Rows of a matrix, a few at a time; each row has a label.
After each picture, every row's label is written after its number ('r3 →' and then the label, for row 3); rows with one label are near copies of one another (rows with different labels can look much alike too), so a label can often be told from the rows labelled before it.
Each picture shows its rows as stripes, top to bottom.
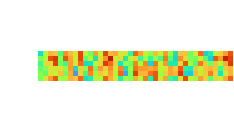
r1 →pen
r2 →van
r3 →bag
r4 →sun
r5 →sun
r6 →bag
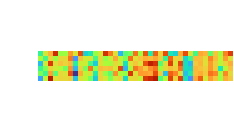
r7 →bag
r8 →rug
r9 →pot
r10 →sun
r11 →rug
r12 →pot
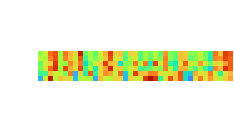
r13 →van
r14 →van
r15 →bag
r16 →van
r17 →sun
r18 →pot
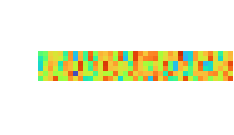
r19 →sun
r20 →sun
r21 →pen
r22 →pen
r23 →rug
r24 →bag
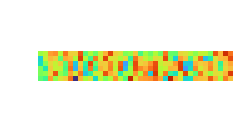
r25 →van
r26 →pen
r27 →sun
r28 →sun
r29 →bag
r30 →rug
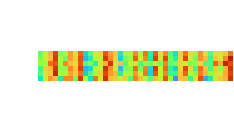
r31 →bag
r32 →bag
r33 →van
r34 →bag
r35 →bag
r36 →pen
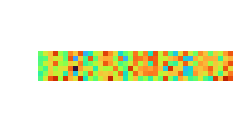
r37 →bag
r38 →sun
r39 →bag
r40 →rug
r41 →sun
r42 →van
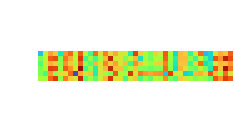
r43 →pen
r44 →van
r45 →pen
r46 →van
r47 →rug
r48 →van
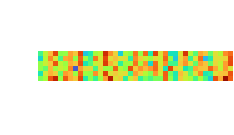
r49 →bag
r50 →pen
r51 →bag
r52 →rug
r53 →pen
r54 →van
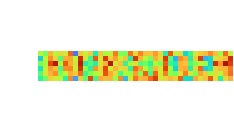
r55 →rug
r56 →pen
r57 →van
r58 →pen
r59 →bag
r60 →sun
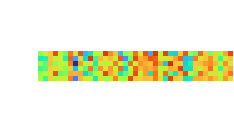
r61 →bag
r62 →sun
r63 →rug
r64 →sun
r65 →bag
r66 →rug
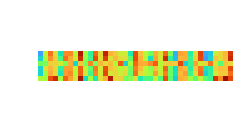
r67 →pen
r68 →pen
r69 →sun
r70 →pen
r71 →pen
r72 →van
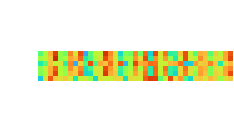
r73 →bag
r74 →bag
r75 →sun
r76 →bag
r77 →bag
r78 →pot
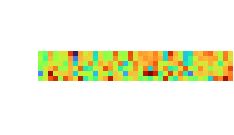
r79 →rug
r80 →rug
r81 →sun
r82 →bag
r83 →pot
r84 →van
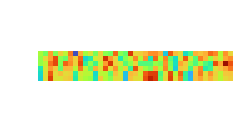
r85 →rug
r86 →bag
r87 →van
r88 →pen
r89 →pot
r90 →pot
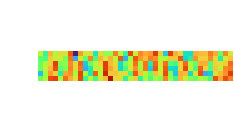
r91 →rug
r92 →sun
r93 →bag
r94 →bag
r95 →pen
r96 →van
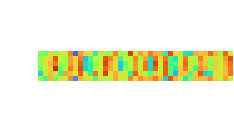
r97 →rug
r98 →bag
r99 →bag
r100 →bag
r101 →pen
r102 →rug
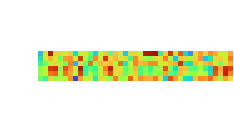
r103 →pot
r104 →pen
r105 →sun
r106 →van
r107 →van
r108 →rug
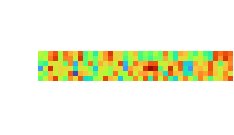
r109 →van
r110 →van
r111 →sun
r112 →pot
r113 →rug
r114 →bag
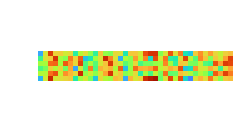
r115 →pot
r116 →bag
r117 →van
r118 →sun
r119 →van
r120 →pot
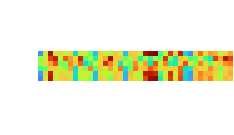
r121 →pot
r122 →van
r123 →bag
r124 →sun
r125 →pot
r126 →pot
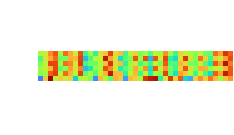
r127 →van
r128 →bag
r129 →van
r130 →bag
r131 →van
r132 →pot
